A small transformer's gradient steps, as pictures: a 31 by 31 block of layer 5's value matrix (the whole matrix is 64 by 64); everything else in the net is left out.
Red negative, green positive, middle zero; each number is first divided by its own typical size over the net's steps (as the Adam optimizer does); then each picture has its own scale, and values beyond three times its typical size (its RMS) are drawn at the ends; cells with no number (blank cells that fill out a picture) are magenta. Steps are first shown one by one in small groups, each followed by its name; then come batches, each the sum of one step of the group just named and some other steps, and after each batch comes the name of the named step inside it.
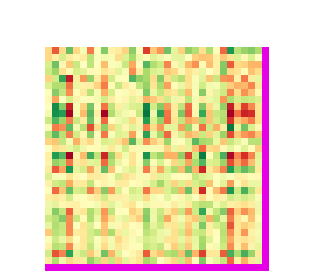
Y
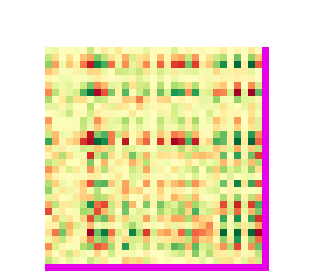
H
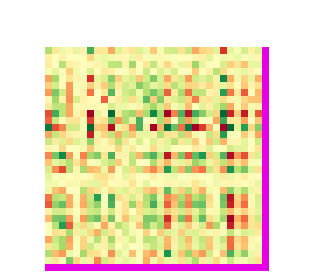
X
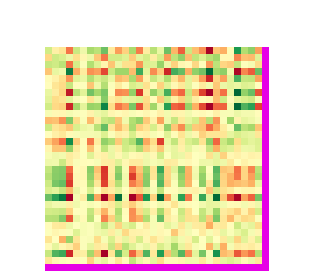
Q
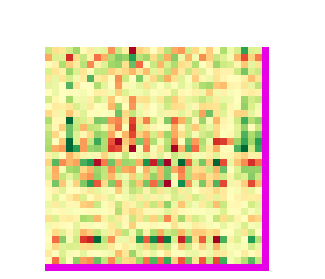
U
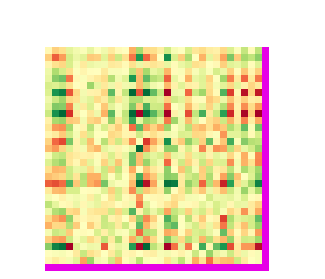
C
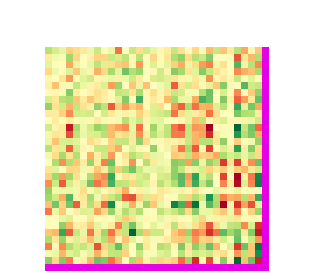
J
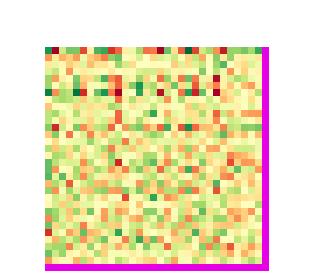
X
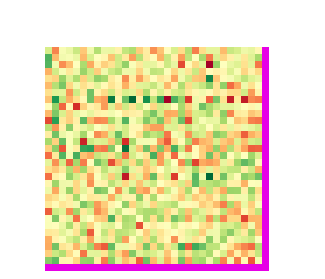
H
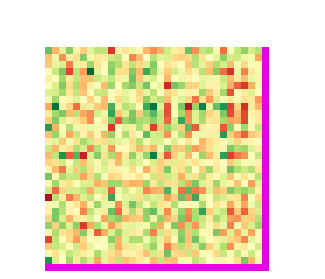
X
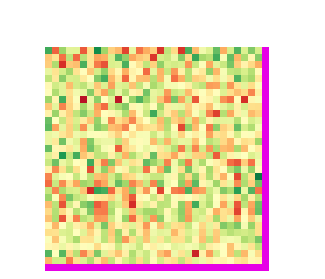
J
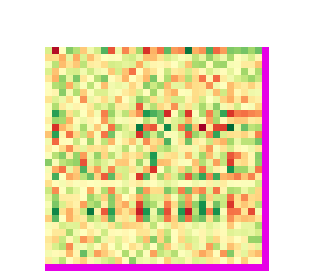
X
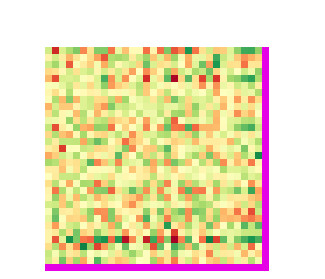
U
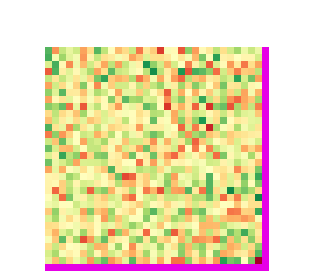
J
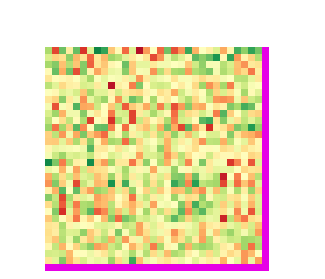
J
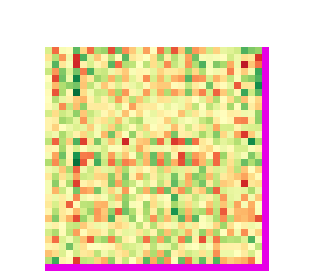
H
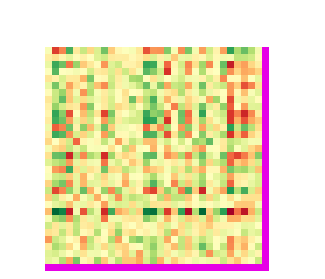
Y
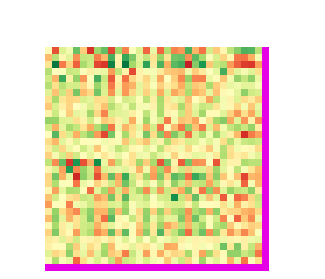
Y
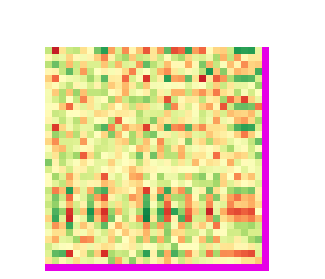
Q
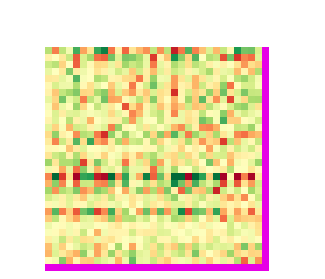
J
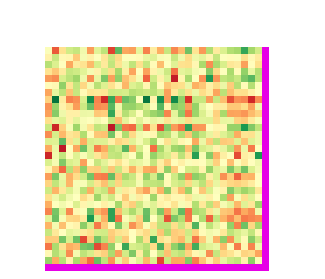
X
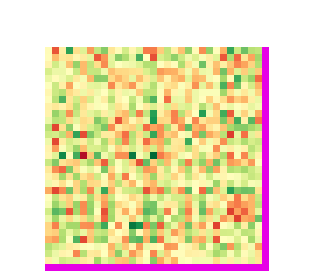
C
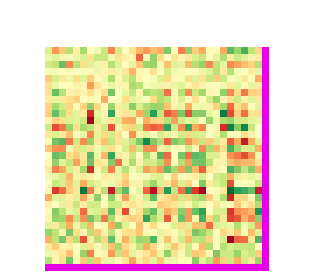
X
